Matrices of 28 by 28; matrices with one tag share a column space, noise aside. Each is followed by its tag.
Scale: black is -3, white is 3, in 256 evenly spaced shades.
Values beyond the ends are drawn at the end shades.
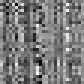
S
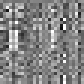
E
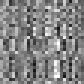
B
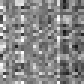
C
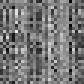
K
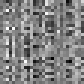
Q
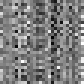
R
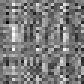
S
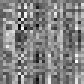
E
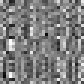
B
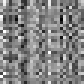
C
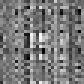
K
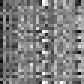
C
